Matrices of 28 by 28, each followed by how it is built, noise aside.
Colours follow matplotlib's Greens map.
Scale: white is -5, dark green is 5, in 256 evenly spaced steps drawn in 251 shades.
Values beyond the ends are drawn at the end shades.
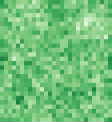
smooth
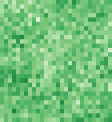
smooth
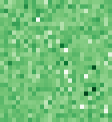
sparse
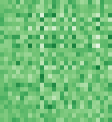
low rank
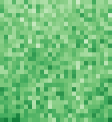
smooth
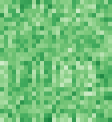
blocks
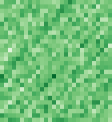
Hankel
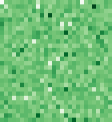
sparse
